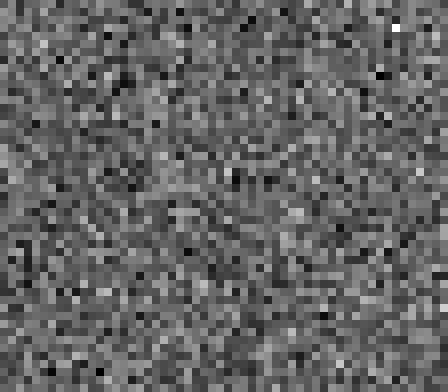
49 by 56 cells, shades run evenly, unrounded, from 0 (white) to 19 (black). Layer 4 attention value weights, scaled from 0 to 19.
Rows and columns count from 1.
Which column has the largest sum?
30
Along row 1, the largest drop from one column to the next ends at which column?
44
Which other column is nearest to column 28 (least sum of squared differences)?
35
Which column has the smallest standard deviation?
28
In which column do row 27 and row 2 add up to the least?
16
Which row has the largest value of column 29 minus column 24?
47
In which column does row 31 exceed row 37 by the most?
14
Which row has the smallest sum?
39
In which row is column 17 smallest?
32
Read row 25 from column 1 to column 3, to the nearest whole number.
16 11 10
